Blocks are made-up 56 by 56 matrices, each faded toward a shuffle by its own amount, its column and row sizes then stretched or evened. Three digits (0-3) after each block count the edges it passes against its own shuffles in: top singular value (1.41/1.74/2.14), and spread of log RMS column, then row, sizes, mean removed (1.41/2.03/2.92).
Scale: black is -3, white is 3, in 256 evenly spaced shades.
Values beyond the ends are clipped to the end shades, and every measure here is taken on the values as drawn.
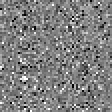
2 1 0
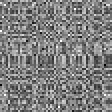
3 1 0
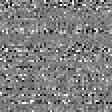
1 0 3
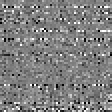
2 1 3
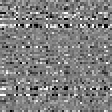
3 1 3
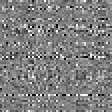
3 1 3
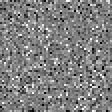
1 0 0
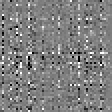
2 3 2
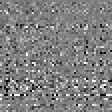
0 2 3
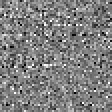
0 0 2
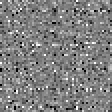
0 1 2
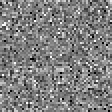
1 0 0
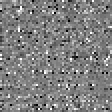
0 1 2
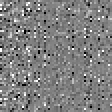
0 3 1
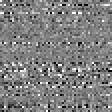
2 0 3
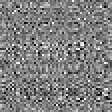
3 0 2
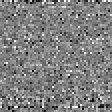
1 0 2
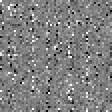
0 2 0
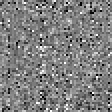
1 2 1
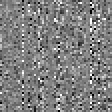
2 3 0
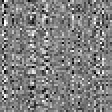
3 3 0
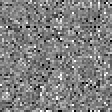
1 1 1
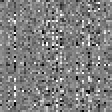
1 3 2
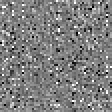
0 2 0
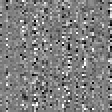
0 3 0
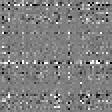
2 2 3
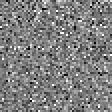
1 0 1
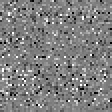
0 0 2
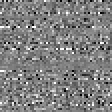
0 0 3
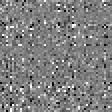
0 2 2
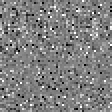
1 0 1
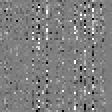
2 3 1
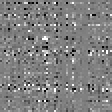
1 3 3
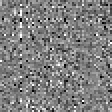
1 2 1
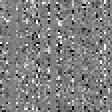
1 3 1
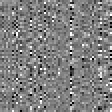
3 3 0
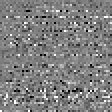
0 1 3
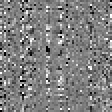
1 3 0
